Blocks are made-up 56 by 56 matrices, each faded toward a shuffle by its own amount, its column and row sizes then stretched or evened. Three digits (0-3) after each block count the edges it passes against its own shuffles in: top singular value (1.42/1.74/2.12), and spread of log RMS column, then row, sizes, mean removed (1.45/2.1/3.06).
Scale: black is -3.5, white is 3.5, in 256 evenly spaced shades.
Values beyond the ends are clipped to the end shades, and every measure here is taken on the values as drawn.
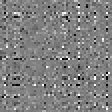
3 2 2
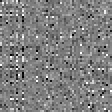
2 2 0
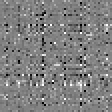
3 2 2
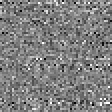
0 0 2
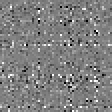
0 2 2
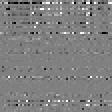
3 0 3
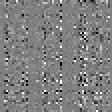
2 3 2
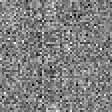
2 0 0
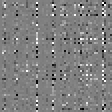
3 3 2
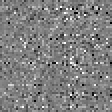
1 1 2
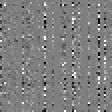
2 3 1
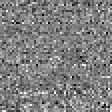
2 0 2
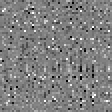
2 1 1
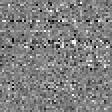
1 1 2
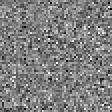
0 1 1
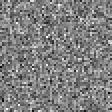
0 0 0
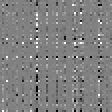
3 3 2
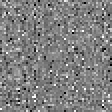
2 1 0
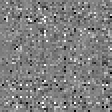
0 2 2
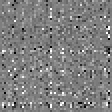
2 2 2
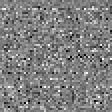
0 0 2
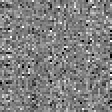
2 2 0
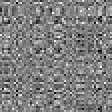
3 2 1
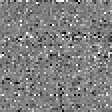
1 1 2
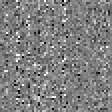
0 2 0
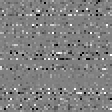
1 0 3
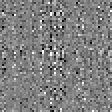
2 2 1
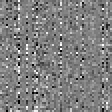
0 3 1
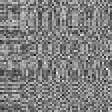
3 0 0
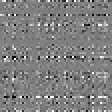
3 2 3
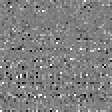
1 0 2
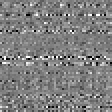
3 0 3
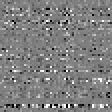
3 1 3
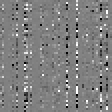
3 3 1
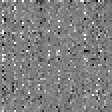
1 2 1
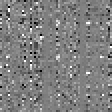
1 3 1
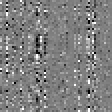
3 3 0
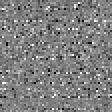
0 0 2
